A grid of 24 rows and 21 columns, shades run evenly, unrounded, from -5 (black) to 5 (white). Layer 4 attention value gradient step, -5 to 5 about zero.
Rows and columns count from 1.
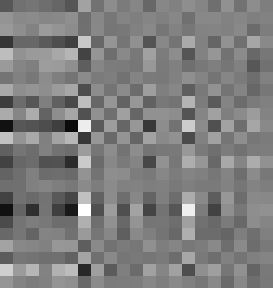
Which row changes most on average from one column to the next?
18
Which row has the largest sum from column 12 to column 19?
23
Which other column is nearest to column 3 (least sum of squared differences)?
17
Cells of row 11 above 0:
9
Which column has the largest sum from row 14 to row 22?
7
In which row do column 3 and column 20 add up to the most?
10
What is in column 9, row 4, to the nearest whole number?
1
